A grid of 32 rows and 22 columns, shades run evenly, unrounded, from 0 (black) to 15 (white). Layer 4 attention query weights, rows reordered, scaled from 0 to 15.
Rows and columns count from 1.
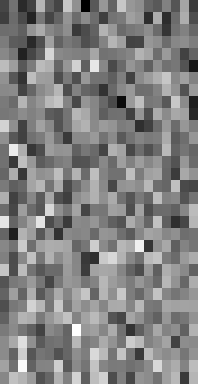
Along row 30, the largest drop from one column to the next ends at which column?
4
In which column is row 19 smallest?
20
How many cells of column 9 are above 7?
23
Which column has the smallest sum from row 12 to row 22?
2
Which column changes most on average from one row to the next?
16
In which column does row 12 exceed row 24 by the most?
6
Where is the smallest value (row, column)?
1, 10
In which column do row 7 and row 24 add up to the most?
19
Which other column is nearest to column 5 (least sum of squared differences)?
15
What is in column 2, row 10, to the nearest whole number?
7
